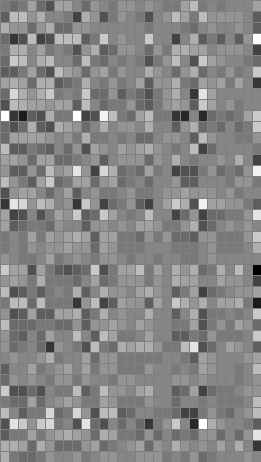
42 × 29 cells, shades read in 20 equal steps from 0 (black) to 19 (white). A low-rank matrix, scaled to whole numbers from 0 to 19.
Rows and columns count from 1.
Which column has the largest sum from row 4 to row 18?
29
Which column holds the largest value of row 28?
20
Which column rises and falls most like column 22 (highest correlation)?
14
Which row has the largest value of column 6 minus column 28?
39
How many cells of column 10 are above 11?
12
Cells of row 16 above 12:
5
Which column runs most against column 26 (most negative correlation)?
13
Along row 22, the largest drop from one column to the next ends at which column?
11
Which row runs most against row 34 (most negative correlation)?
25
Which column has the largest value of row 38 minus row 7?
6
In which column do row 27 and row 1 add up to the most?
22
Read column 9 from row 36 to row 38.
14 11 16
